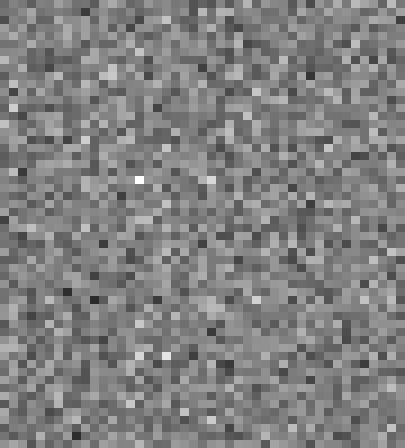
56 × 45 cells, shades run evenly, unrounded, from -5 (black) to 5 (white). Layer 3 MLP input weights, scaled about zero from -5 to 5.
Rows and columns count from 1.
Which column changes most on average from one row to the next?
26
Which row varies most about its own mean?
38
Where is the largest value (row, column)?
23, 16
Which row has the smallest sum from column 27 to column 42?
29
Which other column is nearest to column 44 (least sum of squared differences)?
7
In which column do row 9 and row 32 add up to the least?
35
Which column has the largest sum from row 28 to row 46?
19
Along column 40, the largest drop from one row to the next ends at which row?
20
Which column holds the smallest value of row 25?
14
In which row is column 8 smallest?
37
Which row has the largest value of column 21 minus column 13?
52
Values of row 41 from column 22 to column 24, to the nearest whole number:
0 0 0
